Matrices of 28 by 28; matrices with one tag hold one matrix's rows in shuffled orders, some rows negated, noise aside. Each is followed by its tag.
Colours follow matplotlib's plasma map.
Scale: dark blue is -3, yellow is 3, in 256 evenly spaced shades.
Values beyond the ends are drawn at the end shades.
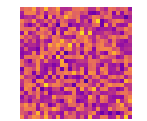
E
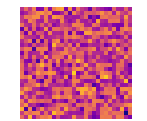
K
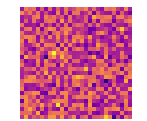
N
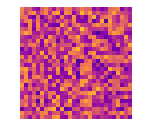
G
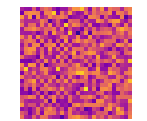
N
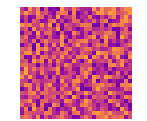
G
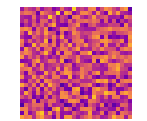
G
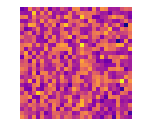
G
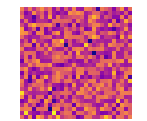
K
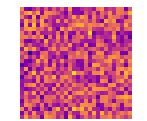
N
